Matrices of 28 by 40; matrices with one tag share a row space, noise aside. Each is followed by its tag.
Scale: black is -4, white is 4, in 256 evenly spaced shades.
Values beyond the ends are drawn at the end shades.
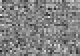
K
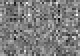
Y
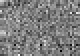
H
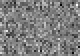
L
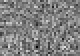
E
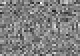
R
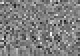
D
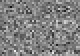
Y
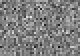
L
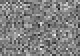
R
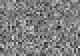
L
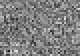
D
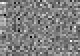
H
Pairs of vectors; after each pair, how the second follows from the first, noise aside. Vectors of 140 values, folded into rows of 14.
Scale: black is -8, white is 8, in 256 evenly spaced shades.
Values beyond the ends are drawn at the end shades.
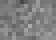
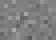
reversed, partly zeroed.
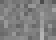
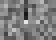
wrapped around, negated, scaled up.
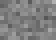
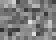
wrapped around, scaled up.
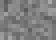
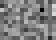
wrapped around, negated, scaled up.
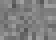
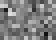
wrapped around, scaled up.
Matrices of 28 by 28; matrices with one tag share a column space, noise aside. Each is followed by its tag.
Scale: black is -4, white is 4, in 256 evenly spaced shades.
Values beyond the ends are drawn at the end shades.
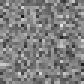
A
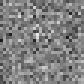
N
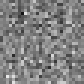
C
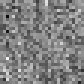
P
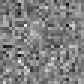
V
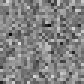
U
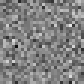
A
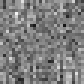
P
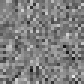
V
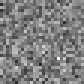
V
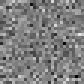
U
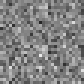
V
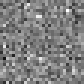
V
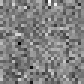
U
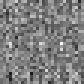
P
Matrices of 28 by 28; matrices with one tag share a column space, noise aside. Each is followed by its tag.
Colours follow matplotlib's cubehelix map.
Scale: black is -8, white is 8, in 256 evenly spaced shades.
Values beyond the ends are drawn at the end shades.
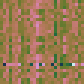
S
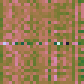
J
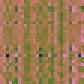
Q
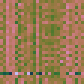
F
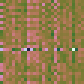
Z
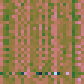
F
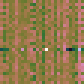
Z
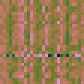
Q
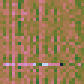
S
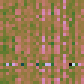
S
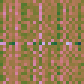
J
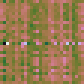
J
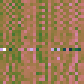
Z
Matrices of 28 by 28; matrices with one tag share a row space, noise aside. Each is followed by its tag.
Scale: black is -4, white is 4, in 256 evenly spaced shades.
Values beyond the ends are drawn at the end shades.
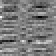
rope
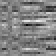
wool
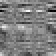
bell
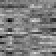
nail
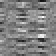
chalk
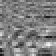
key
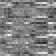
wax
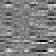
wax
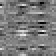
chalk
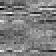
nail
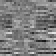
wax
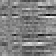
wool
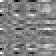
key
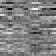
nail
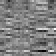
wax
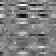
chalk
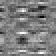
chalk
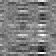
chalk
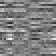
nail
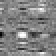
chalk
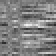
wool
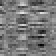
chalk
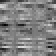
bell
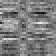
rope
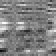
bell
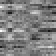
nail
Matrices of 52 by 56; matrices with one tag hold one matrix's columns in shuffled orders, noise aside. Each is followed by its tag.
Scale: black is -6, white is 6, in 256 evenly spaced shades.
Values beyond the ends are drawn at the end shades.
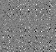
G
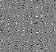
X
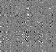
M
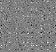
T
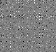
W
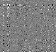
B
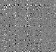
B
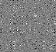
X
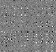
M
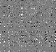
M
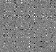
W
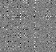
W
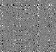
B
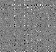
B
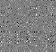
M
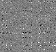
T
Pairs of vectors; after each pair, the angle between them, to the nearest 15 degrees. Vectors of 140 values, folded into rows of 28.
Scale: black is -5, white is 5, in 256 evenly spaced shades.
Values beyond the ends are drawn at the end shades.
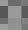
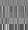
90 degrees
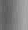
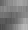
45 degrees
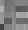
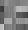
165 degrees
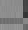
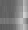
135 degrees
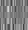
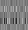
75 degrees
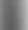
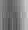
15 degrees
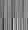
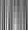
90 degrees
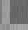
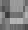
135 degrees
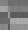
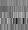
120 degrees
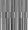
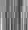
45 degrees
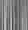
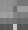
90 degrees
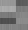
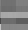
90 degrees
